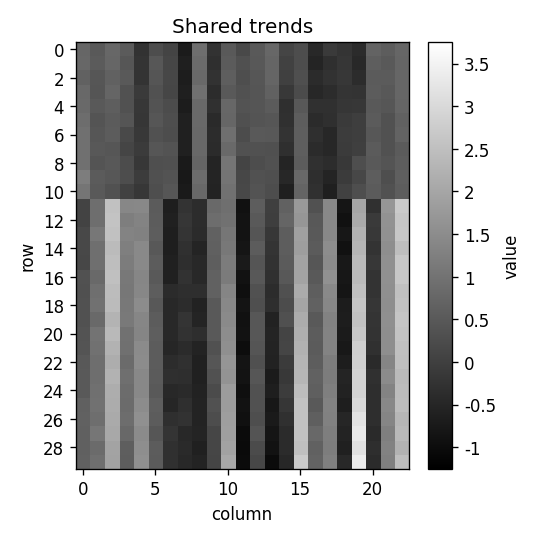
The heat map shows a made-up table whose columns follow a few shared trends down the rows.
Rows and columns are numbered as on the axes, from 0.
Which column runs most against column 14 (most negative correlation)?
0
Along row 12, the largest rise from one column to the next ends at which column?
19
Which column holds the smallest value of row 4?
7
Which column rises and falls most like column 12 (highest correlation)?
14
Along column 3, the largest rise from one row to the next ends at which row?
11
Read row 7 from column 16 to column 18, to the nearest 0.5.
-0.5 -0.5 0
